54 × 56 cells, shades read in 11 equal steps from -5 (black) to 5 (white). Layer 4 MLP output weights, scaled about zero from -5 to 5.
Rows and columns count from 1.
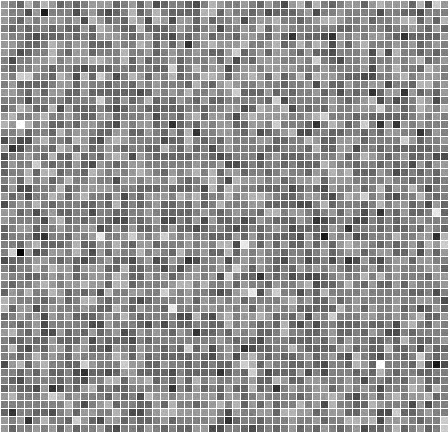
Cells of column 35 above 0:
20
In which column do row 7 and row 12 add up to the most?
30
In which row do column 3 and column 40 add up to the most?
10
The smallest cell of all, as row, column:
32, 3
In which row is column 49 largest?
44
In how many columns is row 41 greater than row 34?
12
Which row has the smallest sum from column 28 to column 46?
28
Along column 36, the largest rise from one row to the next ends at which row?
14
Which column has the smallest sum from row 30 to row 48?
40
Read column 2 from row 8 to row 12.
-2 -1 0 1 1
